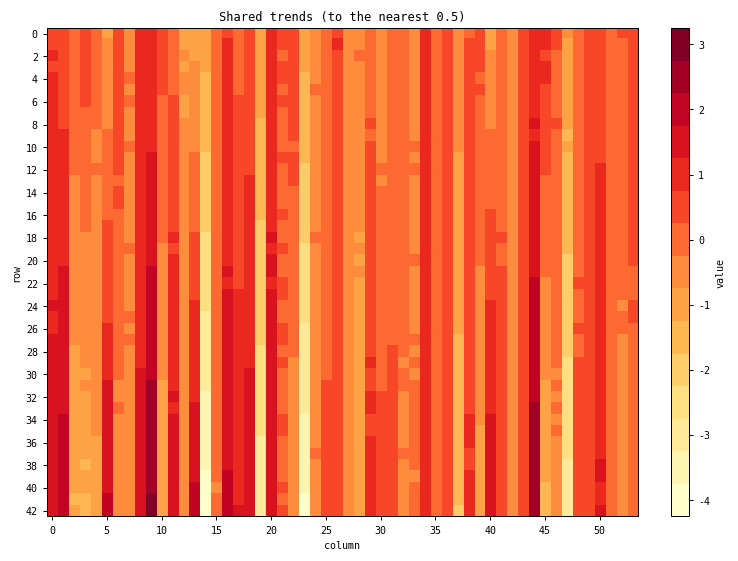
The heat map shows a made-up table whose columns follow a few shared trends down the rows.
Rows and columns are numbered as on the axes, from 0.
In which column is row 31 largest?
9
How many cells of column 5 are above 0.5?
17
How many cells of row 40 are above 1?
12
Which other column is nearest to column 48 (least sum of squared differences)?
31
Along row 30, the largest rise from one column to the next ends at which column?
20
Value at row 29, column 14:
-3
